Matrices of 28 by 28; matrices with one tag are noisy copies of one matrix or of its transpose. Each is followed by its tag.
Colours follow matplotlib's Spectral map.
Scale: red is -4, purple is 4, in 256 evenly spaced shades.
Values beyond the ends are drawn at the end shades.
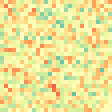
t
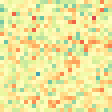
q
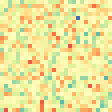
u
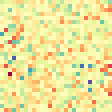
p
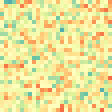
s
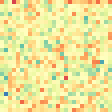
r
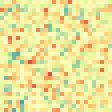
p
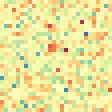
s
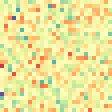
u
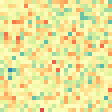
u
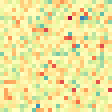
u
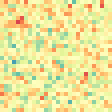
t
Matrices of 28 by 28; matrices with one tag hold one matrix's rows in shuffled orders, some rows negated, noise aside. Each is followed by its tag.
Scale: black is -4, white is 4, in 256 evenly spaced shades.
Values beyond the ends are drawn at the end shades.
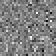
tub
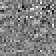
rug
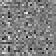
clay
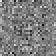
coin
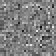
rug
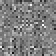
coin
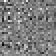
clay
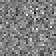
tub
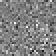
tub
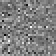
clay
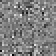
coin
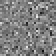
tub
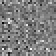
clay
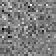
clay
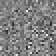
tub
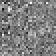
clay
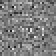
coin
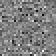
coin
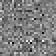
coin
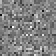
coin
